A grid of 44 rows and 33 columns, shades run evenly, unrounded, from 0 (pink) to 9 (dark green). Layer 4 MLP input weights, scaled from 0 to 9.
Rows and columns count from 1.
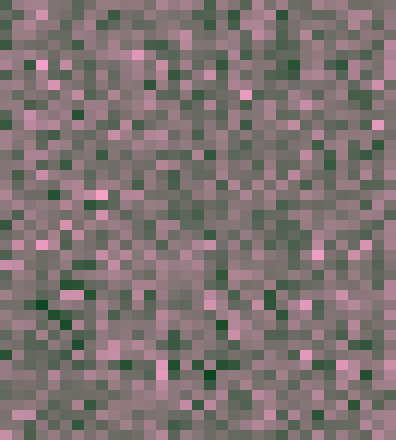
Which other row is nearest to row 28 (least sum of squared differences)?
33
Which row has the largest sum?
16
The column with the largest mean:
24
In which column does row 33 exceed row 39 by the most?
19
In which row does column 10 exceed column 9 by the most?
20
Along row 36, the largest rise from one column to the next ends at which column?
27
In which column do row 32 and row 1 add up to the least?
14
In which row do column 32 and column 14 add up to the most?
5
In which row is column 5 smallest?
9
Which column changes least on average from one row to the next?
28
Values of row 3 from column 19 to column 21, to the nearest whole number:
4 7 3
